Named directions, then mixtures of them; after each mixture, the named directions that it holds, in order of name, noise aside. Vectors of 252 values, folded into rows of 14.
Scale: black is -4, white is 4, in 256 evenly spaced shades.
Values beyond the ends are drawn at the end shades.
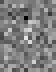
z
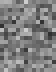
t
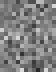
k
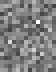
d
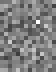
d.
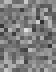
t, z.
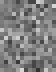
k.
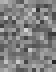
t.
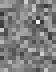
d, k, t.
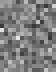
k, t.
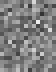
d.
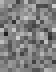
k, t, z.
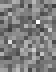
d.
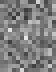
k, z.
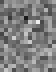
d, t, z.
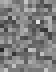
d, t.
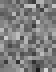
k.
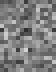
t.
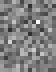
d.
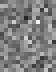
d, k, z.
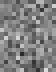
k.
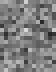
t.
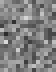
d, t, z.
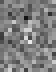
z.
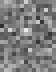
t, z.
